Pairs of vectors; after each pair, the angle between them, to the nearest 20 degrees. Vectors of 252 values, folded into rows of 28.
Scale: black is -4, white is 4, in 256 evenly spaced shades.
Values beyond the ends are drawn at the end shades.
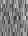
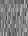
80 degrees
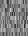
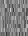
40 degrees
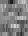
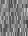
80 degrees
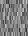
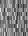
120 degrees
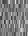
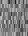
160 degrees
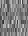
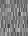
120 degrees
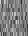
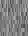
60 degrees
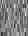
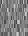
40 degrees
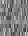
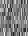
20 degrees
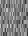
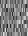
160 degrees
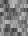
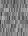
100 degrees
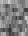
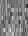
120 degrees
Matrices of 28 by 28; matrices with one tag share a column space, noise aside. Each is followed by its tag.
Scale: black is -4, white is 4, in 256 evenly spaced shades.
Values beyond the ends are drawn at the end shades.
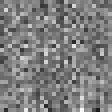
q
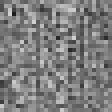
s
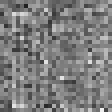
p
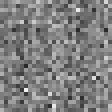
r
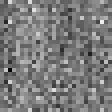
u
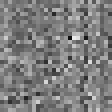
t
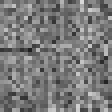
q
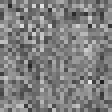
p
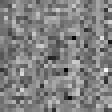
t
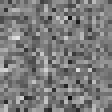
u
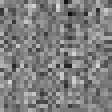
s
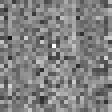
t
